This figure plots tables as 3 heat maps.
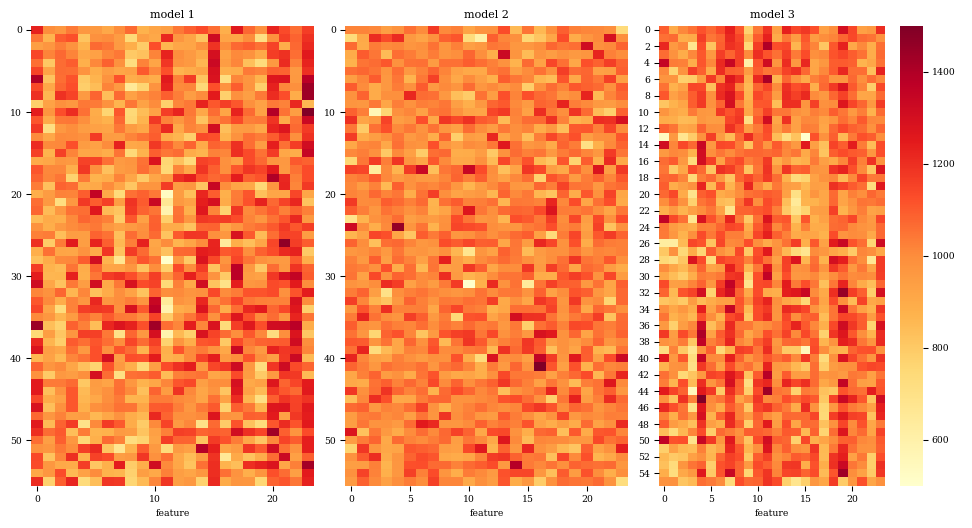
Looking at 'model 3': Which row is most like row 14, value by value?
37
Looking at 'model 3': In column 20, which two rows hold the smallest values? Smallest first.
27, 33
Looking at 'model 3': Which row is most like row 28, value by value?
53
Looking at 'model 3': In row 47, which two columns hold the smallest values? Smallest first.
17, 22
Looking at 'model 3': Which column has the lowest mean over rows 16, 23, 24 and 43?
3
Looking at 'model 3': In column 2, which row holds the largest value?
45
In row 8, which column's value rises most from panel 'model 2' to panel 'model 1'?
23
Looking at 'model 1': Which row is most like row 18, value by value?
49
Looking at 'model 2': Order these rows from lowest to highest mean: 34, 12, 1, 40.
1, 12, 34, 40
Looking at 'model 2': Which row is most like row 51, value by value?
48
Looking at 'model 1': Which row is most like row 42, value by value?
25
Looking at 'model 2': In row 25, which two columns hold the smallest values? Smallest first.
17, 5
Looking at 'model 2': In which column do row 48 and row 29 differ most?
6
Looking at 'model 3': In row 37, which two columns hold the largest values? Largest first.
4, 19
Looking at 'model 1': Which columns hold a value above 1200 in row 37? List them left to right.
10, 14, 22
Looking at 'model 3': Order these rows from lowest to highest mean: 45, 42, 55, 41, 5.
55, 41, 42, 5, 45
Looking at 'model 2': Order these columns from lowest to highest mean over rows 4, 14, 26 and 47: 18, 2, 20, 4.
20, 2, 4, 18
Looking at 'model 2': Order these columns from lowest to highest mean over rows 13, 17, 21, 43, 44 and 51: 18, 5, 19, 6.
18, 19, 5, 6
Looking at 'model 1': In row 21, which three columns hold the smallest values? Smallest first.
11, 2, 23
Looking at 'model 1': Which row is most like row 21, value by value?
34
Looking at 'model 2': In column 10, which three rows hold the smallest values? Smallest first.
31, 27, 1
